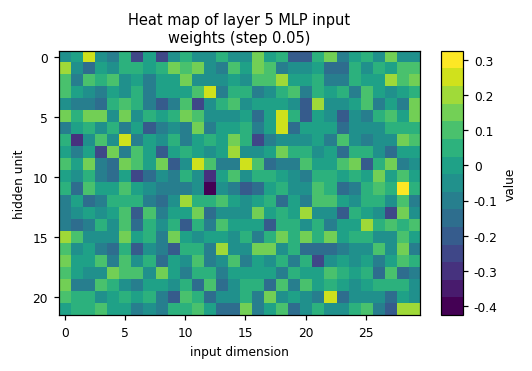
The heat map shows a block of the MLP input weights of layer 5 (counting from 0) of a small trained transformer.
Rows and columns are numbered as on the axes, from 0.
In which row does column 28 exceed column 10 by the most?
11
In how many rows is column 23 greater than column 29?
4
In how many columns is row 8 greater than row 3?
12
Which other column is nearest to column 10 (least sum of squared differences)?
17
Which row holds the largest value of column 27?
2
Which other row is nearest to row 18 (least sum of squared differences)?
3
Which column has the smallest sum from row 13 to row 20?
6
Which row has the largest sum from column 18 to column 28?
15
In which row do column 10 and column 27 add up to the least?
13
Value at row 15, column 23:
0
